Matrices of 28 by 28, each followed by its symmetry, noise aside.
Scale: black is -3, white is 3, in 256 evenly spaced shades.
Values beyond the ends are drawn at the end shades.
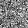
no symmetry.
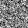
antisymmetric.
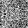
mirrored top to bottom.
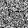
no symmetry.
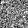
symmetric.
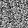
no symmetry.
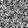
symmetric across the other diagonal.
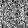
mirrored top to bottom.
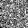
no symmetry.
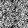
mirrored top to bottom.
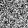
symmetric.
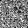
symmetric across the other diagonal.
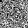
symmetric.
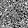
symmetric.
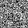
antisymmetric.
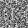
mirrored top to bottom.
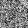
symmetric across the other diagonal.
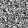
no symmetry.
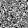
symmetric across the other diagonal.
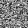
no symmetry.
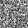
symmetric.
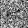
mirrored top to bottom.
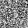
no symmetry.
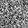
symmetric across the other diagonal.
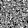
antisymmetric.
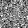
no symmetry.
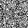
mirrored top to bottom.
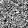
symmetric.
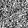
no symmetry.
